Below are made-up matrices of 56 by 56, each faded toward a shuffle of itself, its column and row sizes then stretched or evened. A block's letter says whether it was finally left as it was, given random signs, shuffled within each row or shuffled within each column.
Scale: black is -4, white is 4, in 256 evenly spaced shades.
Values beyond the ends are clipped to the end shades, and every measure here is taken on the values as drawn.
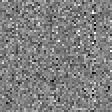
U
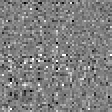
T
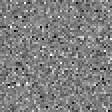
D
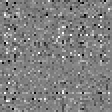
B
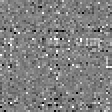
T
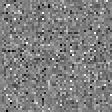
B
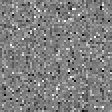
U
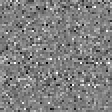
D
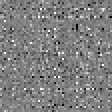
T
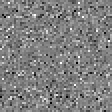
D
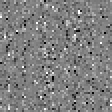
U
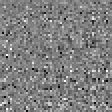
T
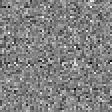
B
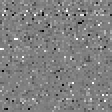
D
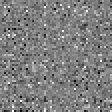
B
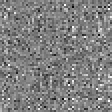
T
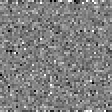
D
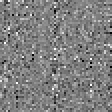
U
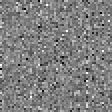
U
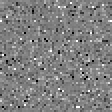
D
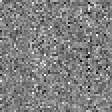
U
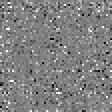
B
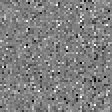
U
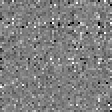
T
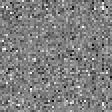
B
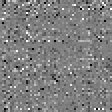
T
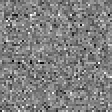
D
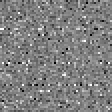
D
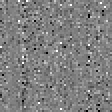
U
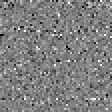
D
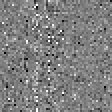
U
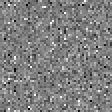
U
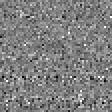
D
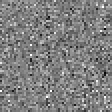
U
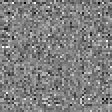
T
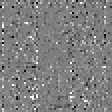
T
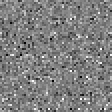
D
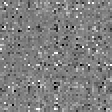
T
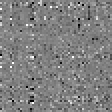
T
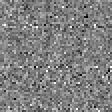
D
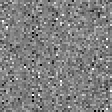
U
